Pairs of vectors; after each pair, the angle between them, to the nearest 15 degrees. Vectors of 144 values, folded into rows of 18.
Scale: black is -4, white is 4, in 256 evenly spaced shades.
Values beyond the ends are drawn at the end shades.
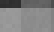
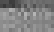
30 degrees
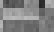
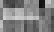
15 degrees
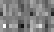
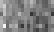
45 degrees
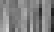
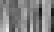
15 degrees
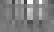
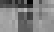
120 degrees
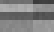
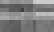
150 degrees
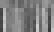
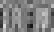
60 degrees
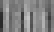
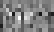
60 degrees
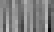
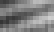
105 degrees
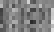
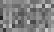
60 degrees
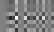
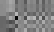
150 degrees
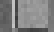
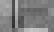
150 degrees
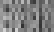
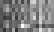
150 degrees
